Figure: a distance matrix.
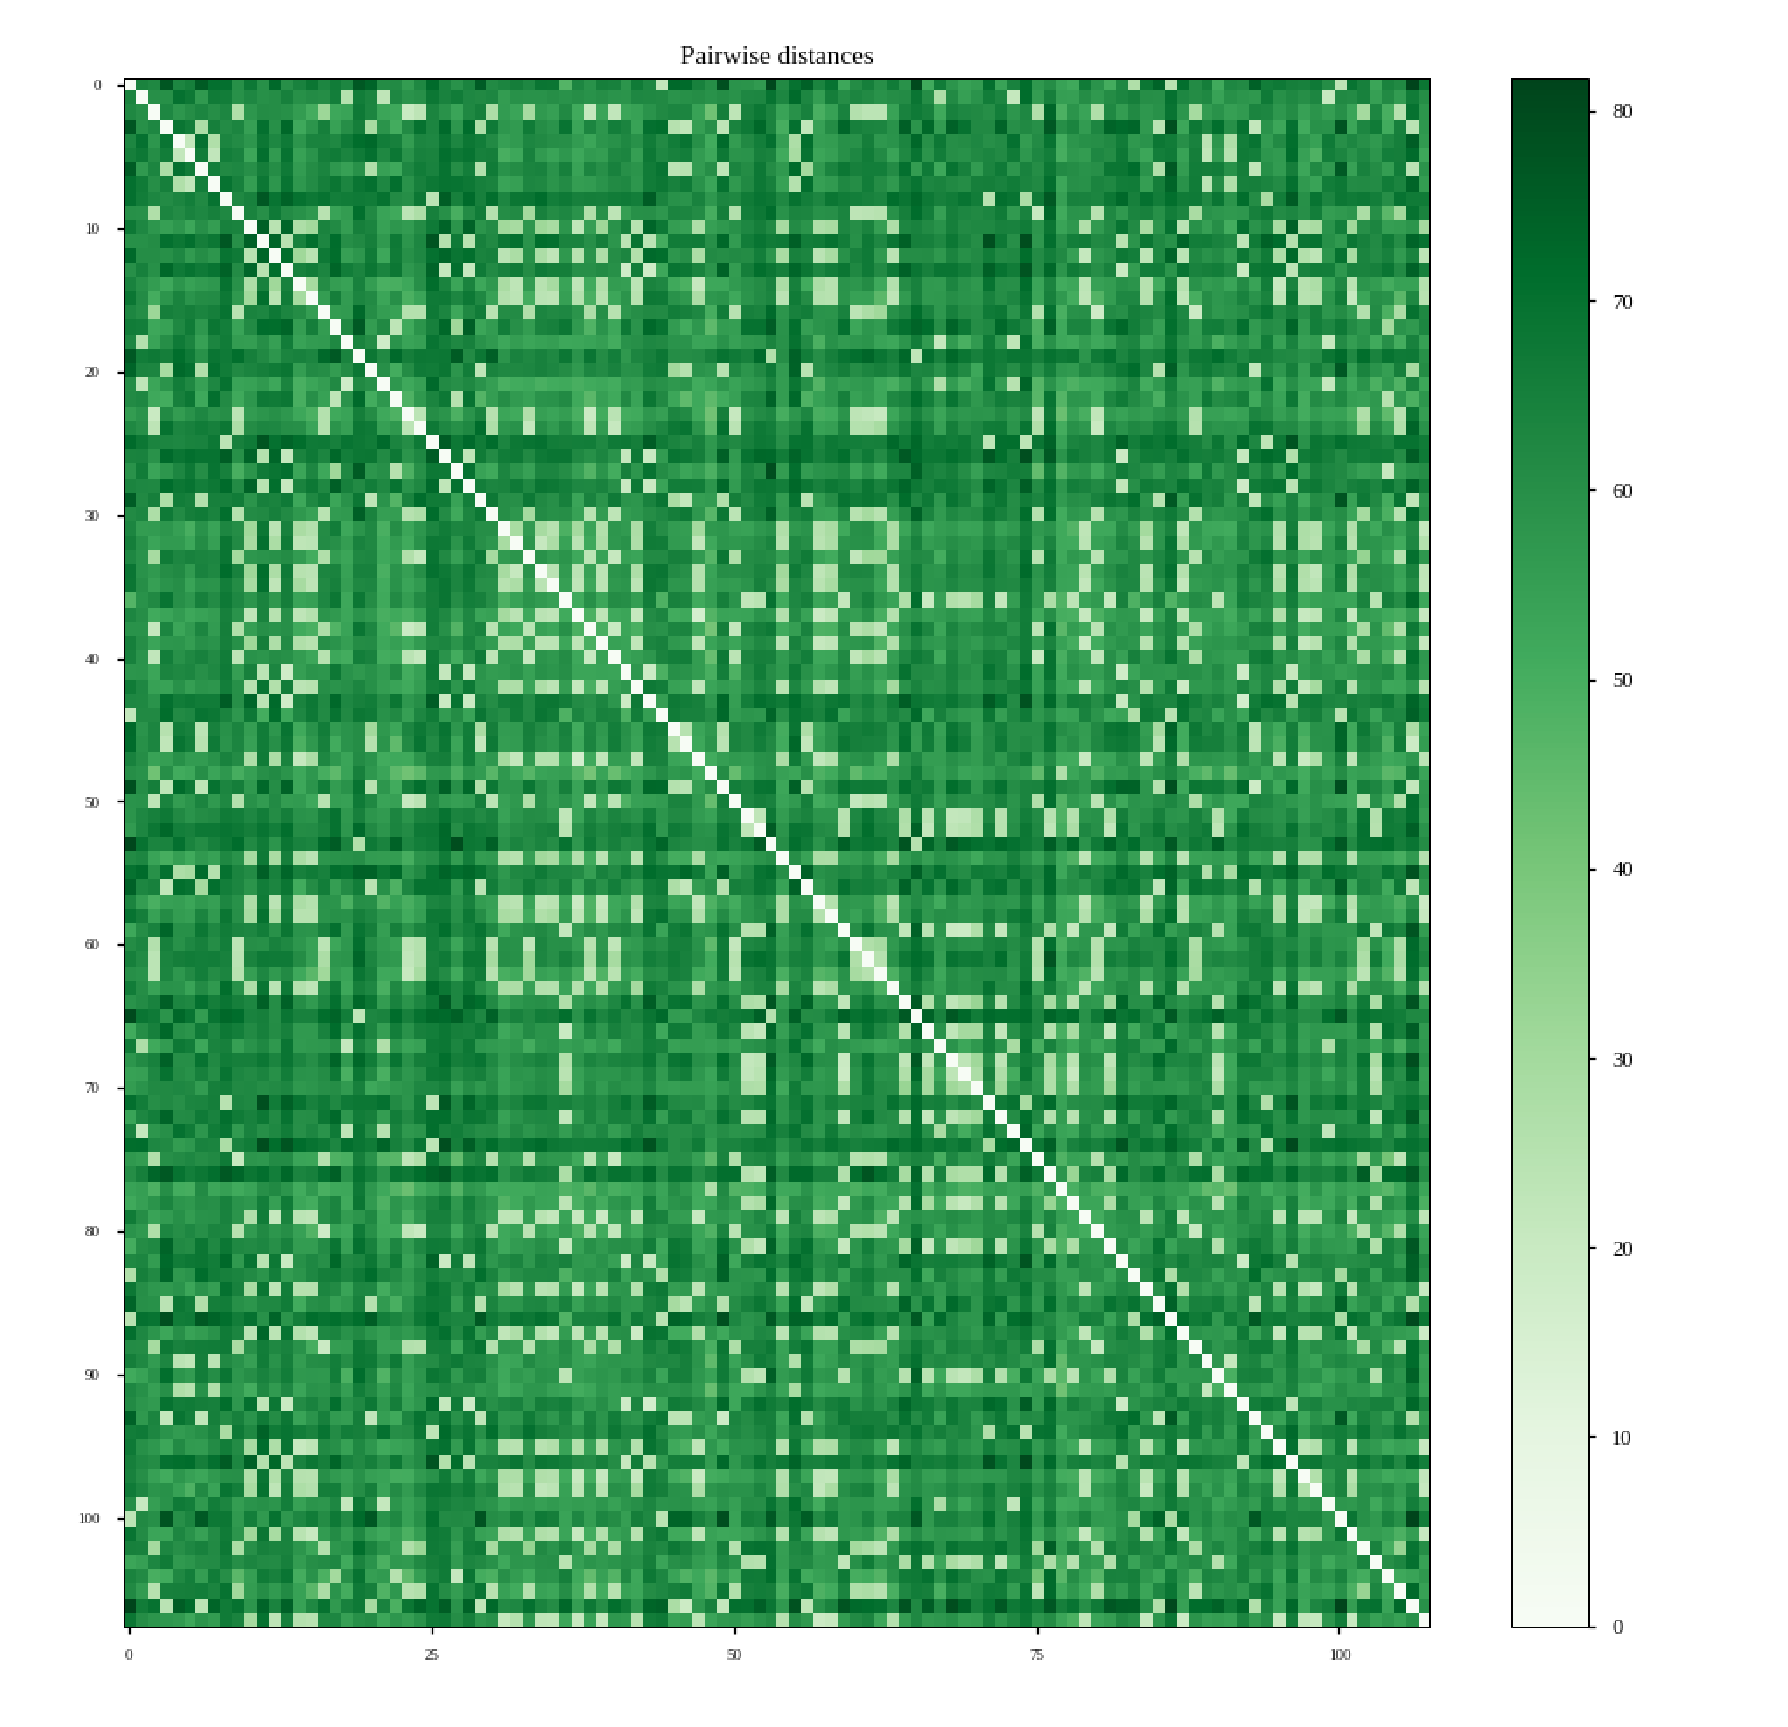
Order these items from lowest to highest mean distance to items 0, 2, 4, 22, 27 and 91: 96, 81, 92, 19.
81, 92, 96, 19
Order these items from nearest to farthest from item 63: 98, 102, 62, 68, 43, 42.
98, 42, 62, 102, 68, 43
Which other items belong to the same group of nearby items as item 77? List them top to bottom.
48
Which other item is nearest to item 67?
18
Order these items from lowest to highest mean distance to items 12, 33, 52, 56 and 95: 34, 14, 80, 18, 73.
14, 34, 80, 18, 73
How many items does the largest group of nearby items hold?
24
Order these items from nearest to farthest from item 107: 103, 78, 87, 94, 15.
87, 15, 78, 103, 94
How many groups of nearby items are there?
12
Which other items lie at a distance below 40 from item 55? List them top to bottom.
4, 5, 7, 89, 91
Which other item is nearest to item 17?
22
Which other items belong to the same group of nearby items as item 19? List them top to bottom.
53, 65
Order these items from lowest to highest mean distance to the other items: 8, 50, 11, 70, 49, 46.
50, 70, 46, 49, 11, 8
